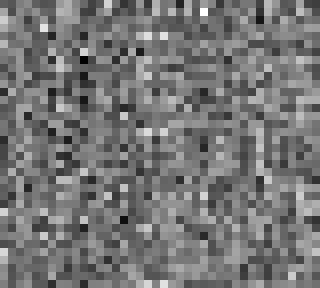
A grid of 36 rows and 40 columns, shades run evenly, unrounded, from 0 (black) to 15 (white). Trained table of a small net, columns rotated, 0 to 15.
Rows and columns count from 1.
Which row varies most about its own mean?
2
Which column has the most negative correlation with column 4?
36
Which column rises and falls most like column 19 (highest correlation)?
21
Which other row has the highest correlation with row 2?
25
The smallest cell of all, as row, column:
8, 11
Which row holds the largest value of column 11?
7
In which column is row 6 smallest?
14
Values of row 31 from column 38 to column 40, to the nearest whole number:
10 9 8
